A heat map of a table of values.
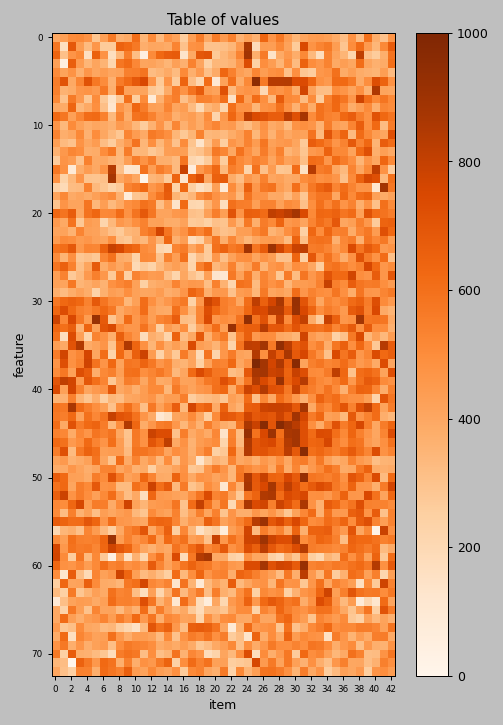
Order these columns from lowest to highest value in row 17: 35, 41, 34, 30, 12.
12, 35, 30, 34, 41
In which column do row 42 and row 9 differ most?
2
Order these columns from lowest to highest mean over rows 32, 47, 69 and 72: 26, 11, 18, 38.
18, 11, 38, 26
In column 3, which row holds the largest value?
35
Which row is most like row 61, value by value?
34
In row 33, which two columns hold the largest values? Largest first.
22, 26
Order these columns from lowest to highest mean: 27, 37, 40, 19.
19, 40, 37, 27
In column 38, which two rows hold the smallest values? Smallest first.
64, 62
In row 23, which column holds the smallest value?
17
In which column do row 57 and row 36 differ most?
7
